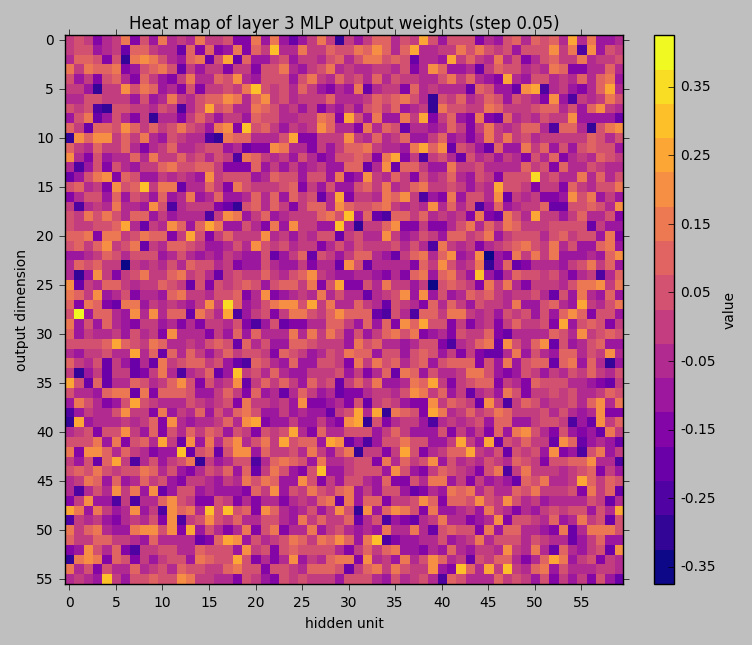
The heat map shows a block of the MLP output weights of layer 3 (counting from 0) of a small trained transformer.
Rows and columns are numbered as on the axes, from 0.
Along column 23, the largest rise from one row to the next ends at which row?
27
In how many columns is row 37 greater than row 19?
23
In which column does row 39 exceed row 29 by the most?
20
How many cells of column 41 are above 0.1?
8
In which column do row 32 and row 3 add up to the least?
44
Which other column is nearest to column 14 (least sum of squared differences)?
51
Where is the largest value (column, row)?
1, 28
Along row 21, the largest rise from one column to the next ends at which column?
40
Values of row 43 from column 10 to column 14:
-0.1 0 0.05 0.15 -0.3
